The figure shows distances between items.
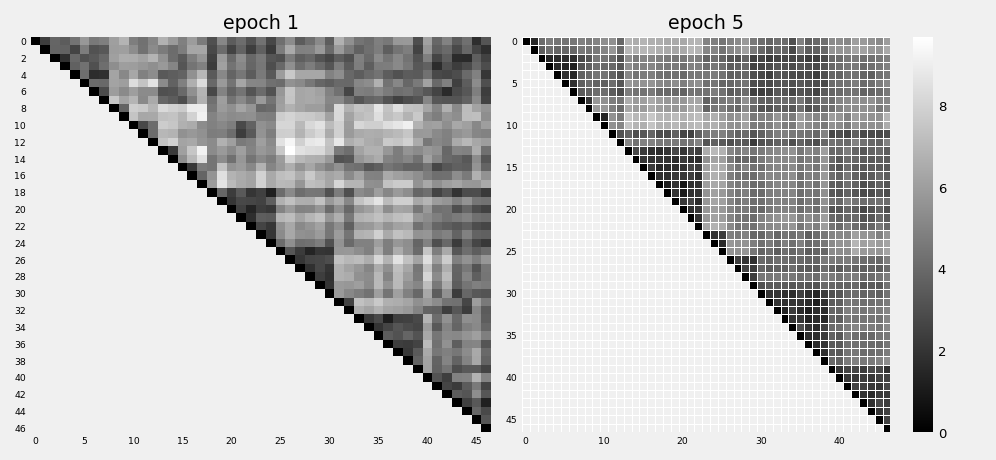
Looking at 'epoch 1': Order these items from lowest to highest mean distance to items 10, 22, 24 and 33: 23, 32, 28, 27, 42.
23, 42, 32, 27, 28
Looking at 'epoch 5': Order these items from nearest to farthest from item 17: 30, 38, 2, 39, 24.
39, 30, 2, 38, 24
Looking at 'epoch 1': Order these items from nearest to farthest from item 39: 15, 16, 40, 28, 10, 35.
35, 15, 28, 16, 40, 10
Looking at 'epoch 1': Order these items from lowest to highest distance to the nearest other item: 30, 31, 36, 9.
36, 30, 31, 9
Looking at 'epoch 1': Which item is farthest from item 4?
26
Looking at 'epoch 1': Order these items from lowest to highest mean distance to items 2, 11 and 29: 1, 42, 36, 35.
1, 42, 36, 35
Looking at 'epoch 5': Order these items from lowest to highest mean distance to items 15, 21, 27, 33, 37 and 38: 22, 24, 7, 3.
3, 22, 7, 24
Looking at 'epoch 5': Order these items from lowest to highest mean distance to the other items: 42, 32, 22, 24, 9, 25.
32, 42, 22, 25, 24, 9
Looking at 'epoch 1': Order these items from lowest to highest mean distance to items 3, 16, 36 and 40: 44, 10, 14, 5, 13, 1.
44, 1, 5, 14, 13, 10
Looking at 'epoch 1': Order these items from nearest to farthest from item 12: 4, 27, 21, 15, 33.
21, 4, 15, 33, 27
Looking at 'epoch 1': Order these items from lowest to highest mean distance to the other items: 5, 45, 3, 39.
3, 39, 45, 5
